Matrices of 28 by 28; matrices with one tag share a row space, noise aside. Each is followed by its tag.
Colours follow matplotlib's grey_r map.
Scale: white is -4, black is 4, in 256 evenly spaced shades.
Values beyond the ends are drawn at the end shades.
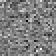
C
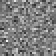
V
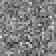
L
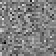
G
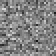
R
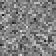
V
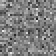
R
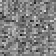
V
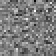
C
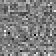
C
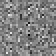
L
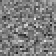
C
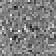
G
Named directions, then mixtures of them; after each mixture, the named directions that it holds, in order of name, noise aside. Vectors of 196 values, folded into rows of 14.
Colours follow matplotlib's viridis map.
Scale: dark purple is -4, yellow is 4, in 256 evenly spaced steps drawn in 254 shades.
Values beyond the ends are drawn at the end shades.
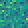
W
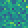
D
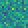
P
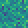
D, P.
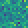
D, P.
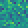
D, W.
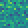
D, W.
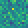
D, P.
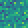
W.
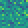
D, W.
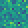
D.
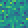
W.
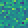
P, W.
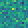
P, W.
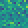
D, W.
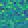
D, W.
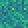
P.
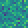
D, P.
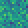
D.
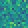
D.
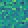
P, W.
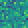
W.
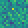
D, P.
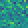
D, W.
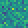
P.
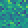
D, W.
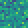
W.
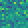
D, W.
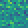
D, W.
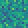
P.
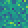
D.
